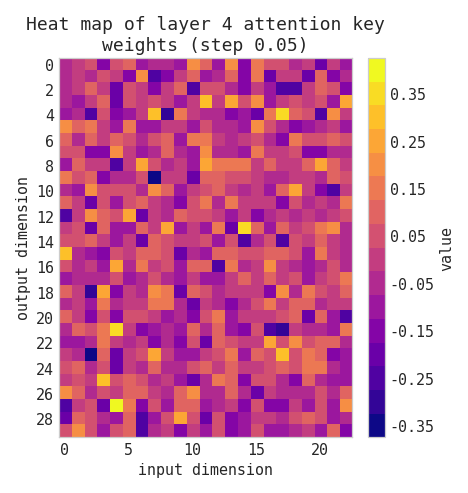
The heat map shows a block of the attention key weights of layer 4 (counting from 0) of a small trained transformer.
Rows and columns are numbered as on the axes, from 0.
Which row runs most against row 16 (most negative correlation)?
28
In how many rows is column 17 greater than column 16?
10
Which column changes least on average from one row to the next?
1
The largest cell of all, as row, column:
27, 4
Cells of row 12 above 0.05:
4
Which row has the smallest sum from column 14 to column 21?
21
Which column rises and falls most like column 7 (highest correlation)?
17
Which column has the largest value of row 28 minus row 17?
9
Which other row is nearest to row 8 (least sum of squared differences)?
24
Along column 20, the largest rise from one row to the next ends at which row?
8
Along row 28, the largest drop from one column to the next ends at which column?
6
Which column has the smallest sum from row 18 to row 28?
2
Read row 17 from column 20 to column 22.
0 0.05 0.15
